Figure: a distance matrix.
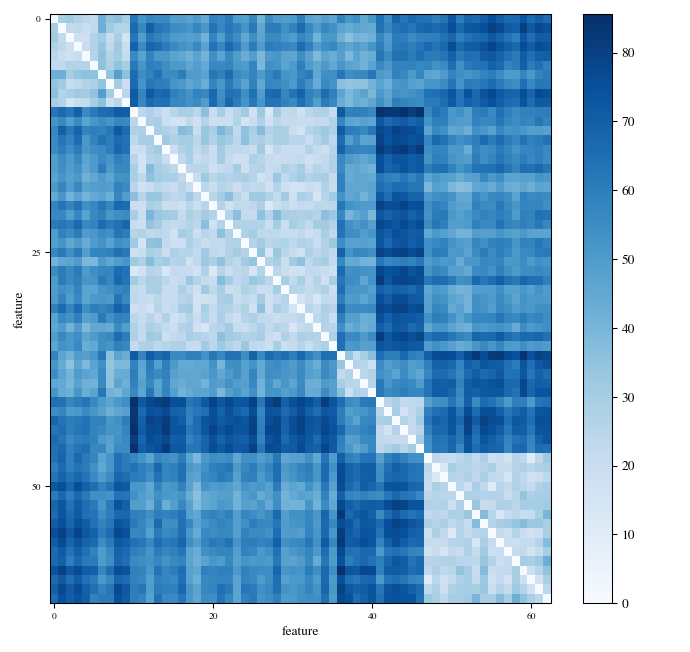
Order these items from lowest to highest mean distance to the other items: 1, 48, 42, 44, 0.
48, 0, 1, 42, 44
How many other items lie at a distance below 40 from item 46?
5
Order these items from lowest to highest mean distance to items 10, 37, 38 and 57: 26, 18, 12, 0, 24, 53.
18, 26, 24, 12, 53, 0
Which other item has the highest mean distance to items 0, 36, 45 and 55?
10
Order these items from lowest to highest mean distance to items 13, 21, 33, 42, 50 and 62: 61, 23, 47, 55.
23, 47, 55, 61
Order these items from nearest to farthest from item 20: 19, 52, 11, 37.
11, 19, 52, 37
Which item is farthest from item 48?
36
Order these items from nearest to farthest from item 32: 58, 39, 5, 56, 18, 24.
18, 24, 39, 5, 58, 56
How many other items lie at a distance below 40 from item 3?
9
